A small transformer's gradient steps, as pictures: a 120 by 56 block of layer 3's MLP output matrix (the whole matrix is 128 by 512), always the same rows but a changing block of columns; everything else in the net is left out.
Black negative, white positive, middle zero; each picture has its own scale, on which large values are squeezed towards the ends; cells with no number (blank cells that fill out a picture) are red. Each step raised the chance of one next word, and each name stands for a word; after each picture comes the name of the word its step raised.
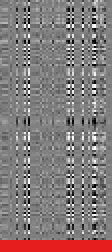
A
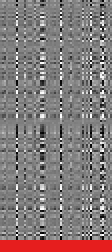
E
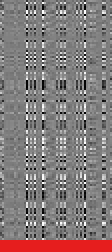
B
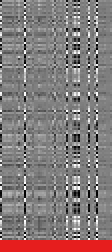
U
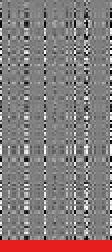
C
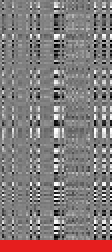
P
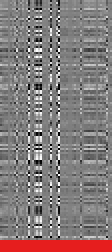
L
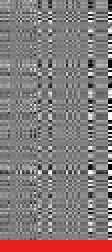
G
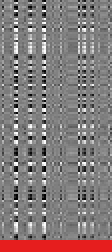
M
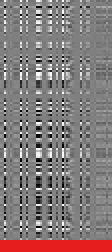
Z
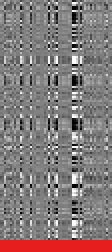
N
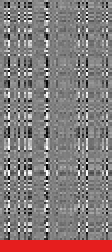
G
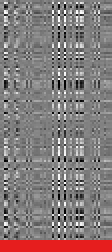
B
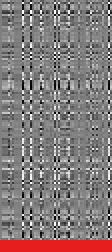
B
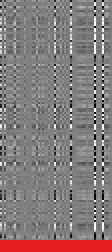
M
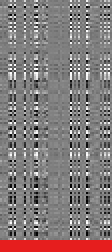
Z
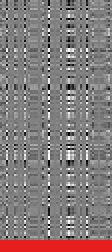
L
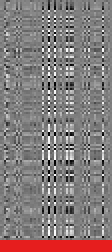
L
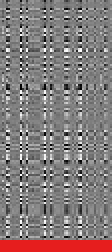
L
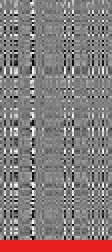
P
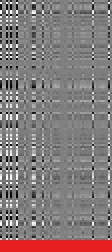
B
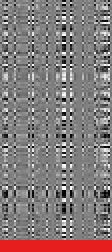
U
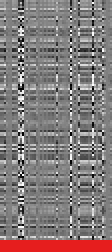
L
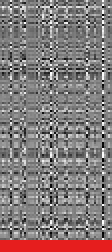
Z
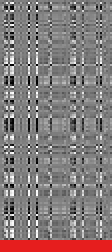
N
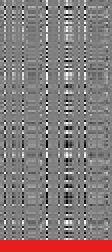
Z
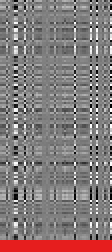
M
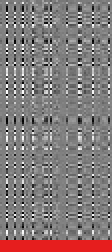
A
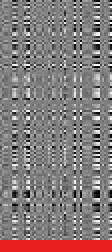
U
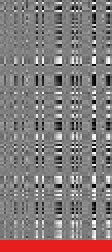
N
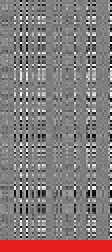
U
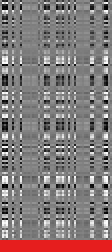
N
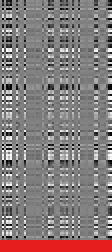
L
